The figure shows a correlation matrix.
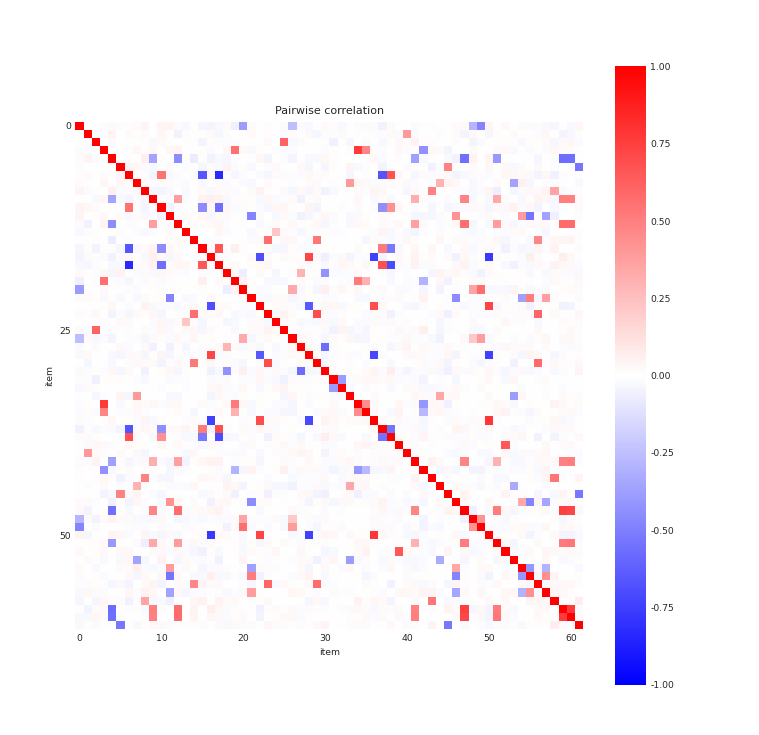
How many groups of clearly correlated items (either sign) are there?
16
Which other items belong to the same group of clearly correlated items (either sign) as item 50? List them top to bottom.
16, 22, 28, 36
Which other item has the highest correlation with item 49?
20
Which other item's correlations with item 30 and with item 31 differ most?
27
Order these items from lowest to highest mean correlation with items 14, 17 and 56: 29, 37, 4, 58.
4, 58, 37, 29
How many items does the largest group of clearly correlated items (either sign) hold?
8
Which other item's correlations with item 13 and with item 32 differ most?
31
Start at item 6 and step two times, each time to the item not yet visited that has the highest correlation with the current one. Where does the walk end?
10
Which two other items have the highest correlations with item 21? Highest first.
55, 57
